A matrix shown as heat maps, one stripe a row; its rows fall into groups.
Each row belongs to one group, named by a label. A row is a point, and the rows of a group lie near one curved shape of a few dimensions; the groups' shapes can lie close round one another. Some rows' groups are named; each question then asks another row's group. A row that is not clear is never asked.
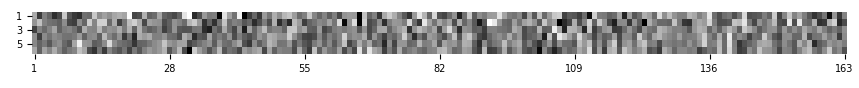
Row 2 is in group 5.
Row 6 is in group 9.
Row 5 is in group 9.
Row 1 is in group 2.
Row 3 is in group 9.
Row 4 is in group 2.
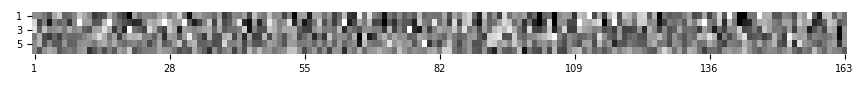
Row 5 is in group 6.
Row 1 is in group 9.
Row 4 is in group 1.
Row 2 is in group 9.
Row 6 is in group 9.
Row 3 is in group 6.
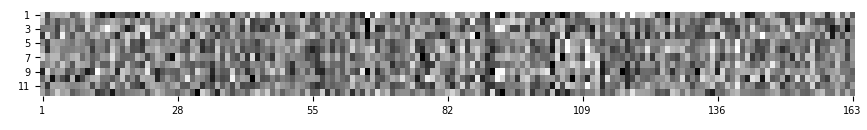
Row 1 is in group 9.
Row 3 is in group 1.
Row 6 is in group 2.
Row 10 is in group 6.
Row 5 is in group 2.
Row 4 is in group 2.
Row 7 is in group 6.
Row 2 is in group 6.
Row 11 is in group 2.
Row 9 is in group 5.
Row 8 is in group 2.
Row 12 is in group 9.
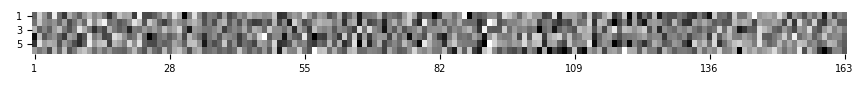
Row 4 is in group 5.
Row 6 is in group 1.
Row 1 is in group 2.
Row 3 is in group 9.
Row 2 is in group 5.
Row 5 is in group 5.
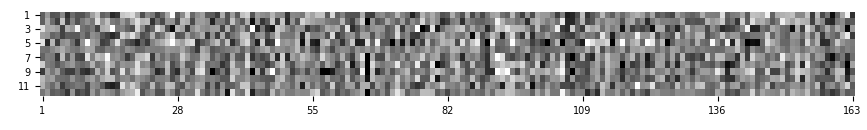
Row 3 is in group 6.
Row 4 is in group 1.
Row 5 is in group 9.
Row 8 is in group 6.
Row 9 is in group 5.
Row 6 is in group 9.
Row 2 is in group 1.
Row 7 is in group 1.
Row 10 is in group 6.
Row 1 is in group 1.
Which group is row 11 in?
1
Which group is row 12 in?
2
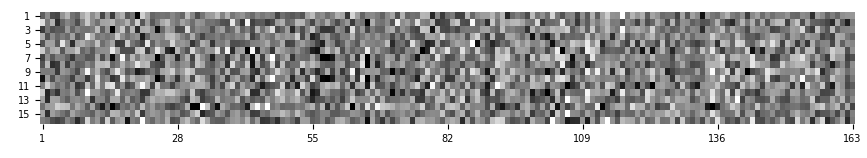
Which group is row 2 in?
6
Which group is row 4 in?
9
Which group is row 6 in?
6
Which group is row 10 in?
5
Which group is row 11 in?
5
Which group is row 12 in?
9
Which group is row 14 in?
9
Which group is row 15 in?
2
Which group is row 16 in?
5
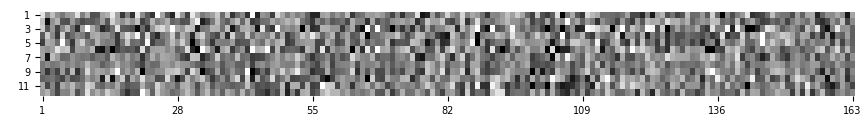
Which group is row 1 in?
6
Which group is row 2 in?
2
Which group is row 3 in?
9
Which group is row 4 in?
2
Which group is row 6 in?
9
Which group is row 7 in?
2
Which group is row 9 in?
9
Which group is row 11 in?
1
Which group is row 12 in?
5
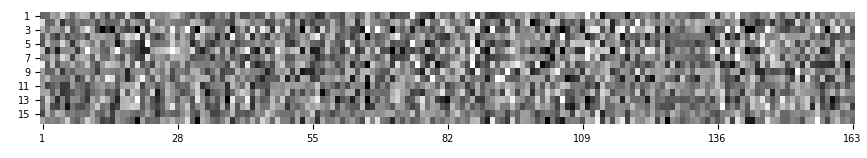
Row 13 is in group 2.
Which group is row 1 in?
2
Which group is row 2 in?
1
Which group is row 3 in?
9
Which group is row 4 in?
2
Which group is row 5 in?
2
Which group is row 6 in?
9
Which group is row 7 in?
2
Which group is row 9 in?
1
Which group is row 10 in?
5
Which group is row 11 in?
2
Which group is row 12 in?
1
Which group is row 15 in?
9
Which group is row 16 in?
9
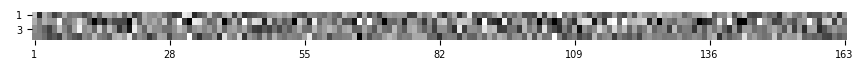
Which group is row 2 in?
9
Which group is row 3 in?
5
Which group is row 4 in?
2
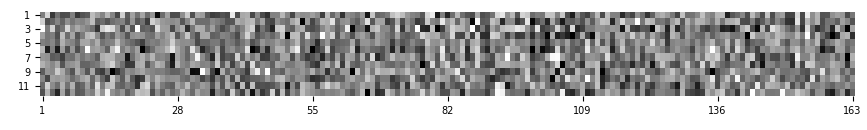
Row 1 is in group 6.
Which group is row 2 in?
1
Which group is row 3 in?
6
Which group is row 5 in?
9
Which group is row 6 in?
9
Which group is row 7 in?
1
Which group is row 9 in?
9
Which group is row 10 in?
2
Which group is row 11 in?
5
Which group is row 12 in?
1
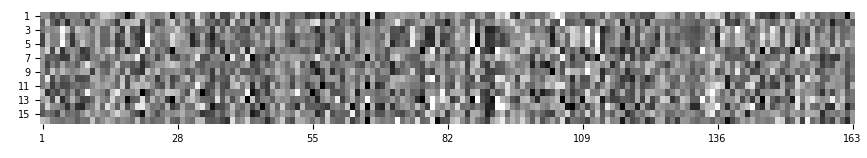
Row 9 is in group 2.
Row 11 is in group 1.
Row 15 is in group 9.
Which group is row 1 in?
1
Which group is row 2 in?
2
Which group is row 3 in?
2
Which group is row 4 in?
2
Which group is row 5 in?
2
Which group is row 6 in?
6
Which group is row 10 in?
6
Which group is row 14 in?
5
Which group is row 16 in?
6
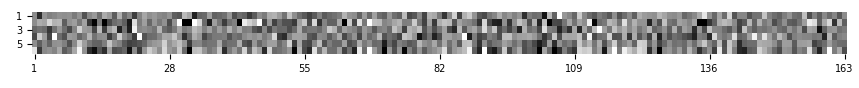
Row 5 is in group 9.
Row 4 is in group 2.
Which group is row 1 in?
2
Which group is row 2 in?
9
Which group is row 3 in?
5
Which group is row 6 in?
9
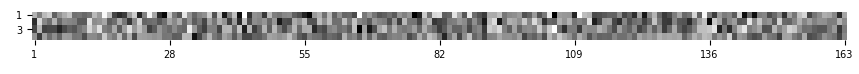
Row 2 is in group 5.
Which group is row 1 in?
6
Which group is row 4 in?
2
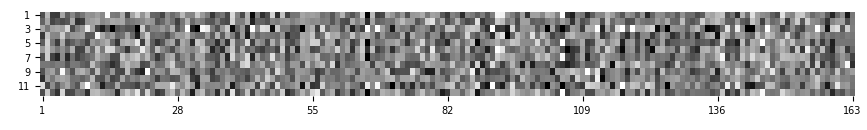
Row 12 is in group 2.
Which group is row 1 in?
1
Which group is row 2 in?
6
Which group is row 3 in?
9
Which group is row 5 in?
2
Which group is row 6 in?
5
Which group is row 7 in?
1
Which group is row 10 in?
9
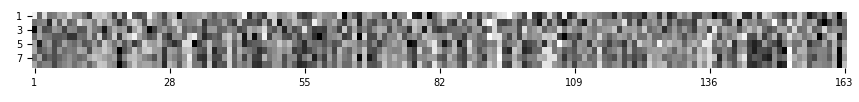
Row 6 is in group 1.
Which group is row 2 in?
1
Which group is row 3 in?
5
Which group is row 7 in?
1
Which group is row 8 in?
1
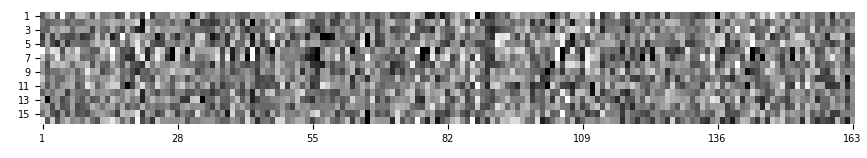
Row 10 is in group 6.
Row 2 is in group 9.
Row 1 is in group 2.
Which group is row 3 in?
2
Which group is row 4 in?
5
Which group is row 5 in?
1
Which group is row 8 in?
2
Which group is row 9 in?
9
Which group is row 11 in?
1
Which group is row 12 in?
9
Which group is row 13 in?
2
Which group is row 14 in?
6
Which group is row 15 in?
2
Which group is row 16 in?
6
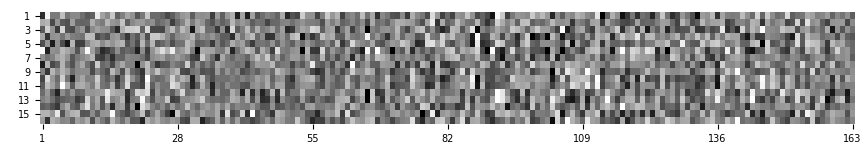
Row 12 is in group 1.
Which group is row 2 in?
6
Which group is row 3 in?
2
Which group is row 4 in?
1
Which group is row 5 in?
6
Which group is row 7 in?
9
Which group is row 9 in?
2
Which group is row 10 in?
2
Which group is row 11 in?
2
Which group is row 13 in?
5
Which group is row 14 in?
5
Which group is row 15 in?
6
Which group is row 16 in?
2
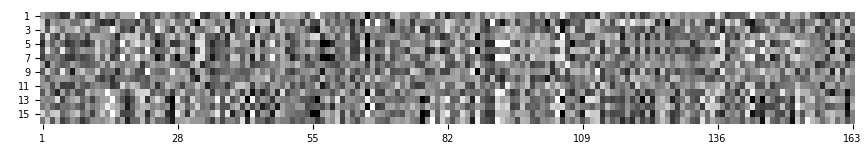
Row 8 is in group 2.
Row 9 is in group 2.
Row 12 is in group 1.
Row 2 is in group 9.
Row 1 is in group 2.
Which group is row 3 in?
6
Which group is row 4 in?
2
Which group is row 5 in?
5
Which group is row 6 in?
2
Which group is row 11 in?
1
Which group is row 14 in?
1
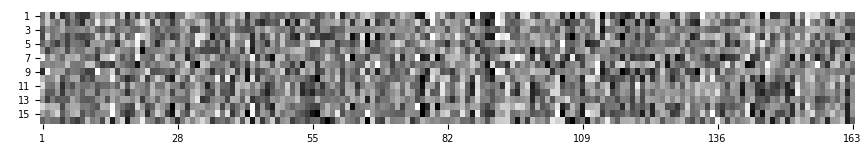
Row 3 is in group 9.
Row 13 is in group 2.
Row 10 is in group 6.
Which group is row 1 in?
6
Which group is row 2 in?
5
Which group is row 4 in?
5
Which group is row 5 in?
2
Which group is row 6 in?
9
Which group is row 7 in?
6
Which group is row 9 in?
5
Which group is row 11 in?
1
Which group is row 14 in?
6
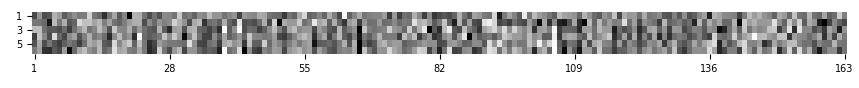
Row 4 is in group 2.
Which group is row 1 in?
5
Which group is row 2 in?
1
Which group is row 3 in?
6
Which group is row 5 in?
1
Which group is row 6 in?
6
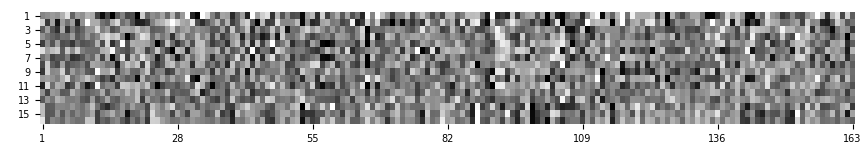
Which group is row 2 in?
9
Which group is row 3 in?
1
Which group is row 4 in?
1
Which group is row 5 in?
5
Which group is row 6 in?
6
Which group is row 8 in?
2
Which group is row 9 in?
5
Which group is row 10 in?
9
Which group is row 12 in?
2
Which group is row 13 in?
9
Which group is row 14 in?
1
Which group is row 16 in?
1
